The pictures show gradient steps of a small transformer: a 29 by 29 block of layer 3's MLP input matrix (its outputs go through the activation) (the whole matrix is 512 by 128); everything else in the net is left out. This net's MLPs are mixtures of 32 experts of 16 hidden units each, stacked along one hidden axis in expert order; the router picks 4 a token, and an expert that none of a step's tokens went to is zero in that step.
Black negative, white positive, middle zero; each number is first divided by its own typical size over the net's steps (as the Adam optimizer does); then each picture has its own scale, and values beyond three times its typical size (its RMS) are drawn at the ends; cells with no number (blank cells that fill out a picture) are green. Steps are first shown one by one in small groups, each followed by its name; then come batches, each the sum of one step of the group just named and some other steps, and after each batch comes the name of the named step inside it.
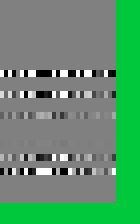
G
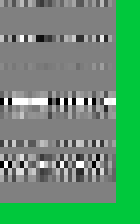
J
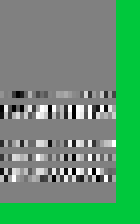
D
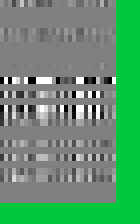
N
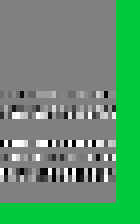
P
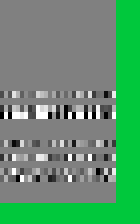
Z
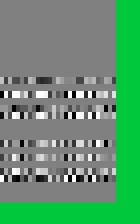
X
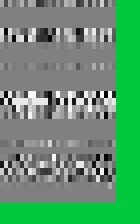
J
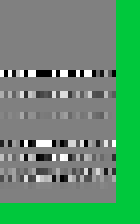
G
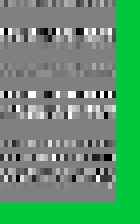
Z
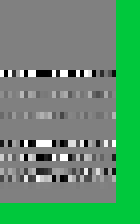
G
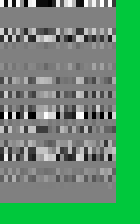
N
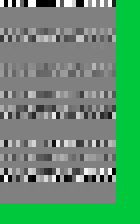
G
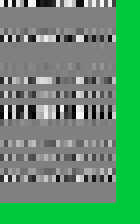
N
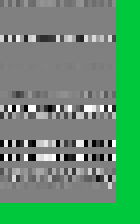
D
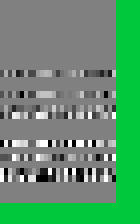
P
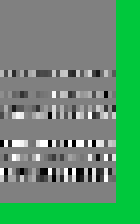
P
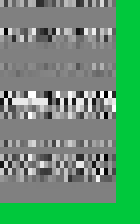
J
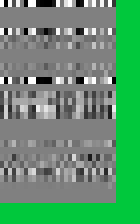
J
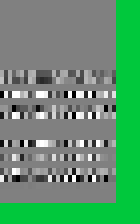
X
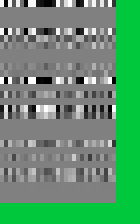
Z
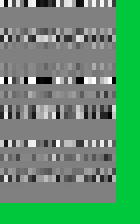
Z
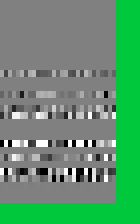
P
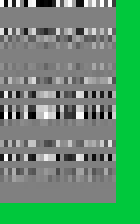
N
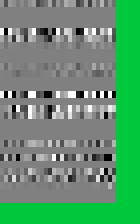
D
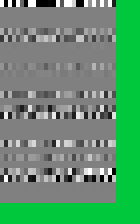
D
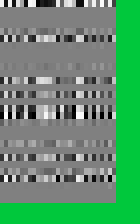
N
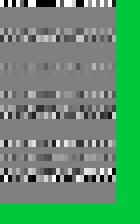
G
